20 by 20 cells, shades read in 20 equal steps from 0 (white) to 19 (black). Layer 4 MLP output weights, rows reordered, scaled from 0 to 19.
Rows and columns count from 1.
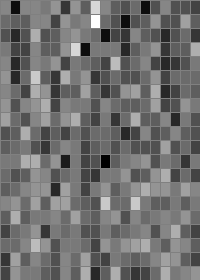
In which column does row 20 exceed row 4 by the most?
8
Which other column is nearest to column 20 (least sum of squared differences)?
12
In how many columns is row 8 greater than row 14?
11
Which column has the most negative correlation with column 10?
13
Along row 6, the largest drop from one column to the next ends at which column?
7
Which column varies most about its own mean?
10
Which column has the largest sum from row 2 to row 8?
17
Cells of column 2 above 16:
1
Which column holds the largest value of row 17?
5
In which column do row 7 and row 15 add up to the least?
14
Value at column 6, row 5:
8
